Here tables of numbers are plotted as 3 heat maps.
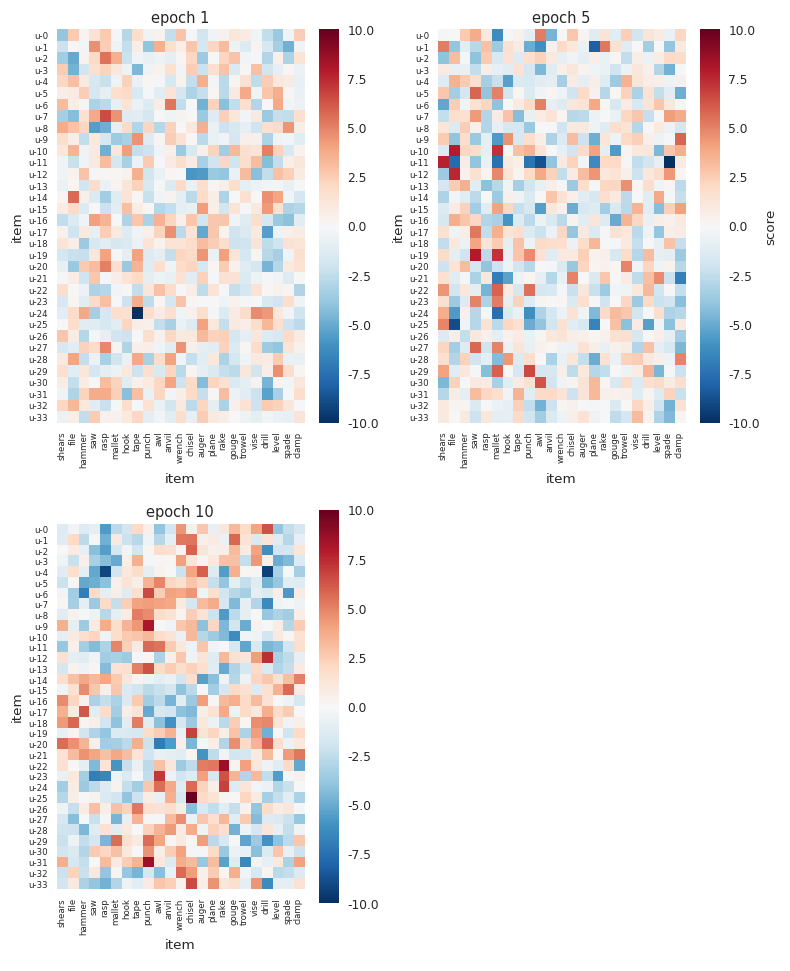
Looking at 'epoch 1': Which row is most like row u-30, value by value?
u-17
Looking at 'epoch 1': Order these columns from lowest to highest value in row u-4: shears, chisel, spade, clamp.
chisel, clamp, spade, shears
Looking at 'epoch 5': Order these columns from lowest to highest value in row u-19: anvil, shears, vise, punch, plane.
vise, anvil, plane, shears, punch
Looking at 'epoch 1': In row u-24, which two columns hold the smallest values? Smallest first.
tape, saw
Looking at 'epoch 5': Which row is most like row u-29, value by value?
u-22
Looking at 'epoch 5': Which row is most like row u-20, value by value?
u-13
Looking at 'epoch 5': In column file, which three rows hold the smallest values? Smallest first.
u-25, u-11, u-24
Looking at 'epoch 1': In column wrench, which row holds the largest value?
u-27
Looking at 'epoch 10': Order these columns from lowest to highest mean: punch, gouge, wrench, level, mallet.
level, mallet, gouge, wrench, punch
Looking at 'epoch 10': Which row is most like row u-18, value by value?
u-20
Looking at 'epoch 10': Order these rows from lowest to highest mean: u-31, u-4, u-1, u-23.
u-4, u-23, u-1, u-31
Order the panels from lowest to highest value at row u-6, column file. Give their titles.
epoch 10, epoch 1, epoch 5
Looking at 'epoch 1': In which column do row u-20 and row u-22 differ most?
rasp
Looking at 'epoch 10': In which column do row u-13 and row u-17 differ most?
punch
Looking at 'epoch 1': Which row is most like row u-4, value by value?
u-32
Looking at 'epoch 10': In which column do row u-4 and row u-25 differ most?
rasp
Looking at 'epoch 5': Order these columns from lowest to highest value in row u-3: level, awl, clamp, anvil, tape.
awl, level, anvil, clamp, tape
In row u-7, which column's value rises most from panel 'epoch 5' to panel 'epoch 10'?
tape
